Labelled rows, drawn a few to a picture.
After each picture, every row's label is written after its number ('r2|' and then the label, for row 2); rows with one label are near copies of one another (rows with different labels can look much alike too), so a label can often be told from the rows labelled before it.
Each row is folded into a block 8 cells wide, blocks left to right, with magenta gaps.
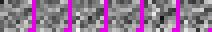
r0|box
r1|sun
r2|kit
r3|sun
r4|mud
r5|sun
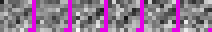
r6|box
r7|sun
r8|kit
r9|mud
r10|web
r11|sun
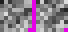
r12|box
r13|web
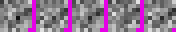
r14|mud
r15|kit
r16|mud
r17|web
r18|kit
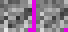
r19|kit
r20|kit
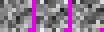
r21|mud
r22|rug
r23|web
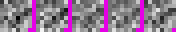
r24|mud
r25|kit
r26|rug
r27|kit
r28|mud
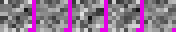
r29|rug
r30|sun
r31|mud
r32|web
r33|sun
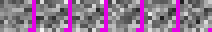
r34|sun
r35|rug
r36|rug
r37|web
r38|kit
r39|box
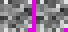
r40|rug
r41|rug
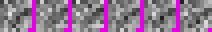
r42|mud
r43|web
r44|web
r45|mud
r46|mud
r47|box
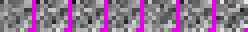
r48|box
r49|box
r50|box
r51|box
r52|web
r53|box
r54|rug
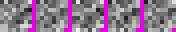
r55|web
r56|box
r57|rug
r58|mud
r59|box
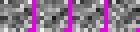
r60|rug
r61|kit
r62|rug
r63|web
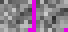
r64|web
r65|mud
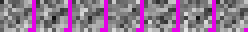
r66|box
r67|mud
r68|mud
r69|rug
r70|sun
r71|kit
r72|box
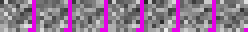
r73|web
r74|kit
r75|box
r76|web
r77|box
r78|sun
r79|rug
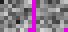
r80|box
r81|sun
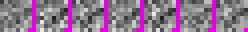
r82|box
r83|kit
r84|mud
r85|kit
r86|mud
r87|sun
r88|mud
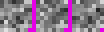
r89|sun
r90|web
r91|rug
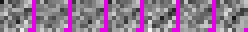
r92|box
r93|rug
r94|box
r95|box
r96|kit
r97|web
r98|mud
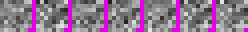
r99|sun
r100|web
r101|sun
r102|box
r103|kit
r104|web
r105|web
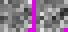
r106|rug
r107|kit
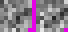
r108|mud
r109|kit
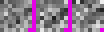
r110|box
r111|kit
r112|web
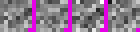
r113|kit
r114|sun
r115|rug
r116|box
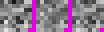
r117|sun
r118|web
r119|sun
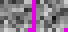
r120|sun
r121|mud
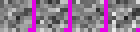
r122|mud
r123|sun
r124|rug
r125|kit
